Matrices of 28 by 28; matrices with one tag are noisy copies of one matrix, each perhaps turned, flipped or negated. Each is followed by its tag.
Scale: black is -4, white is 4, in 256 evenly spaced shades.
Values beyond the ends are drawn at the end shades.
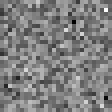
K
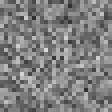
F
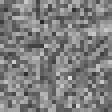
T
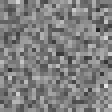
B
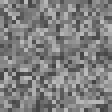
K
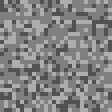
K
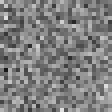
B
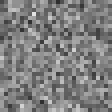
F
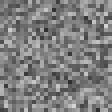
B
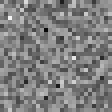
B
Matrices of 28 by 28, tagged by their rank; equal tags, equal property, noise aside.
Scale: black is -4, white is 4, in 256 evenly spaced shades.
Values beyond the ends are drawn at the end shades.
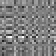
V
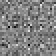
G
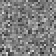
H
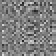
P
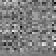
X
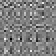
X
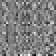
X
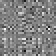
P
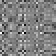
V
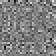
G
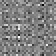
P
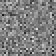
H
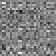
P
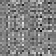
X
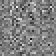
G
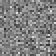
H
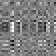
V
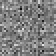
H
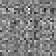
P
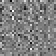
P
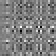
V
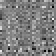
P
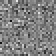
H
